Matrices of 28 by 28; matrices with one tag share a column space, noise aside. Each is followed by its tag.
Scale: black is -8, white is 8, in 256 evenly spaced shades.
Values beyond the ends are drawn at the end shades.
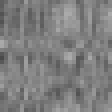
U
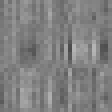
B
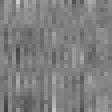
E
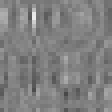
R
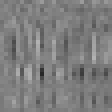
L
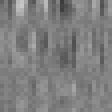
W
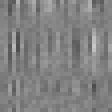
W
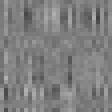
R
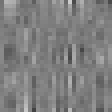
E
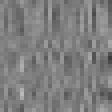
U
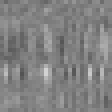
L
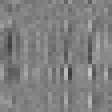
L
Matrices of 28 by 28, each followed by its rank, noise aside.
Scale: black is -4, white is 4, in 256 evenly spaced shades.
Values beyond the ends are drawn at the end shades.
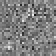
six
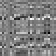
two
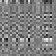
two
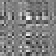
two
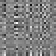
two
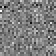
six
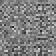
six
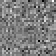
six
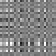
one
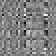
two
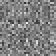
six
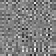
three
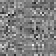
four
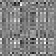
two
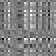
one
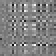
one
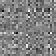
four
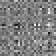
three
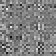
four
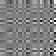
one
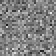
six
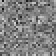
six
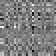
three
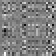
three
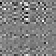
two
